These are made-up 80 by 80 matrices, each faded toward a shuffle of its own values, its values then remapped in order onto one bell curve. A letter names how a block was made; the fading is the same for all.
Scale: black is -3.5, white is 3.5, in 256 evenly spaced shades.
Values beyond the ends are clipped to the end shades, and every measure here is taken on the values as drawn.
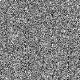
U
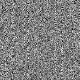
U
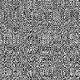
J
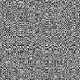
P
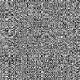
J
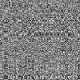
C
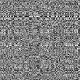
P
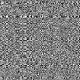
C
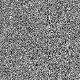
U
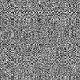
C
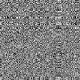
C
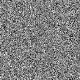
U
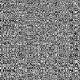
P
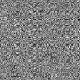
C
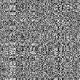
J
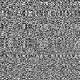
C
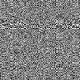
C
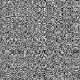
J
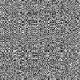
J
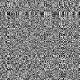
P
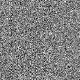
U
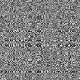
C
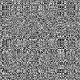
P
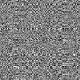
C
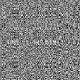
J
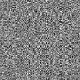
J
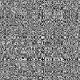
P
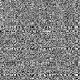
C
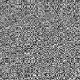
C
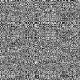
C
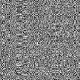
J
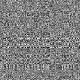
C
